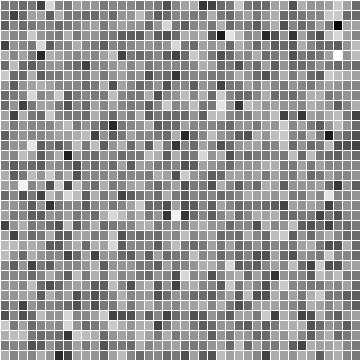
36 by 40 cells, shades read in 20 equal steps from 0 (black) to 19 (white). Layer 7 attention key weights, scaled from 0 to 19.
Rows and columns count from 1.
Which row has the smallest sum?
21
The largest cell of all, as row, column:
6, 38
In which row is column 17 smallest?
8
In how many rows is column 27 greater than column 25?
17
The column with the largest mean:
16
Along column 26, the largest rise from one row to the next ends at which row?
4
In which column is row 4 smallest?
25
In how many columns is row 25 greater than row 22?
17
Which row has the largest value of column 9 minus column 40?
15
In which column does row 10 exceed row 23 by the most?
7
